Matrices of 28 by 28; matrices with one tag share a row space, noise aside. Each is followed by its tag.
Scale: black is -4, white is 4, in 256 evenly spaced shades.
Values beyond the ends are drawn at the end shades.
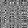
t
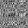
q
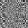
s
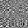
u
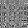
t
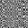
s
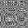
q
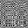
q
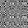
t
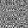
q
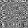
s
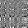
t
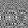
q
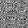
q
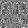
s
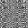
s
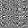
s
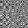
u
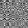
u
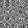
u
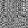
s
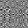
u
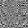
s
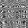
s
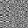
u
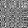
t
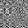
u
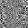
s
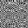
q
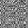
q
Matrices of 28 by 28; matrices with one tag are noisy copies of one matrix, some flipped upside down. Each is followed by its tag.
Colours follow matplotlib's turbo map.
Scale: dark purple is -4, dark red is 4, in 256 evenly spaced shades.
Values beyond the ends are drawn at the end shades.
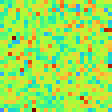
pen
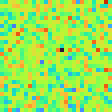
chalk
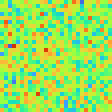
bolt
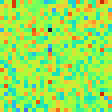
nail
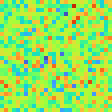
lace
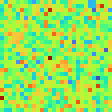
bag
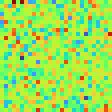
bolt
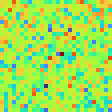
nail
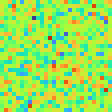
lace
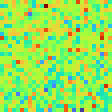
chalk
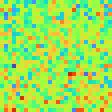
nail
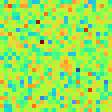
bag
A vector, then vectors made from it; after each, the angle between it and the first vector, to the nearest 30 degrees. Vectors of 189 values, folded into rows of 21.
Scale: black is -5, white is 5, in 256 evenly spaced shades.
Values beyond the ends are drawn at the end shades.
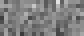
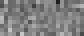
150 degrees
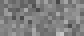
120 degrees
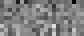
90 degrees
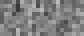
60 degrees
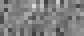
30 degrees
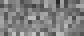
150 degrees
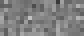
150 degrees
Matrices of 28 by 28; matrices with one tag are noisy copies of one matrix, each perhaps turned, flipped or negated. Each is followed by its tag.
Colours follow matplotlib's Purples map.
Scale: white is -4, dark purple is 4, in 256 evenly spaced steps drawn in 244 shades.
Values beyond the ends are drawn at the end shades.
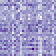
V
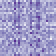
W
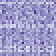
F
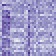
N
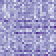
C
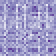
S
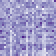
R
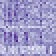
N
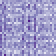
C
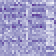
N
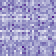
W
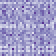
F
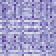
C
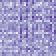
C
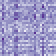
V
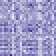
V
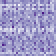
F
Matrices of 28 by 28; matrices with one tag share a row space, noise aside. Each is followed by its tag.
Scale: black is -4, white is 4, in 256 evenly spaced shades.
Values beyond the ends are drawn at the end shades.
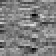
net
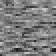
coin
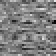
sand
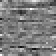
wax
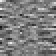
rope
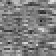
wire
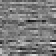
wax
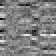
net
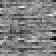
wax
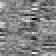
net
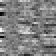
net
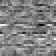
sand
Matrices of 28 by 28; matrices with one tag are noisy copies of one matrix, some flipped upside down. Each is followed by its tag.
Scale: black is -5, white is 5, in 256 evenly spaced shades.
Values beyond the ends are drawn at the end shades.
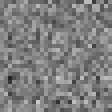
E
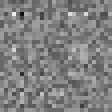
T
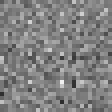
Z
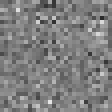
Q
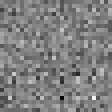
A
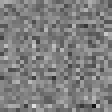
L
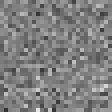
Q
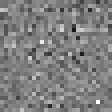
Z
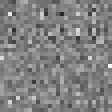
A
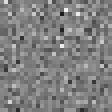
A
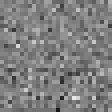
A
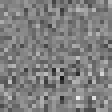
A
